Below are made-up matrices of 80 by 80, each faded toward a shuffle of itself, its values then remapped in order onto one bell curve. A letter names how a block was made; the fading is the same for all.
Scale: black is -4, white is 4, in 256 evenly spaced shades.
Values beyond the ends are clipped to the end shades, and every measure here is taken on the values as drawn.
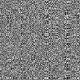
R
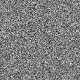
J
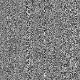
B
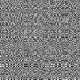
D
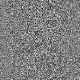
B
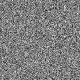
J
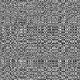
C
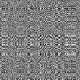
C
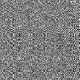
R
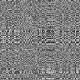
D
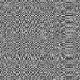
C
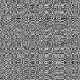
C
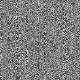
B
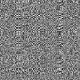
R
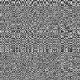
C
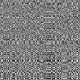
C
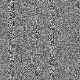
B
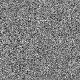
J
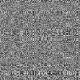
R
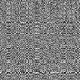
D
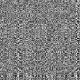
R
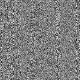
B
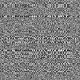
D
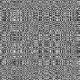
C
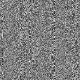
B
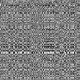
C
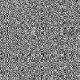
R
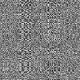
R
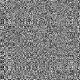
R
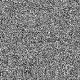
J
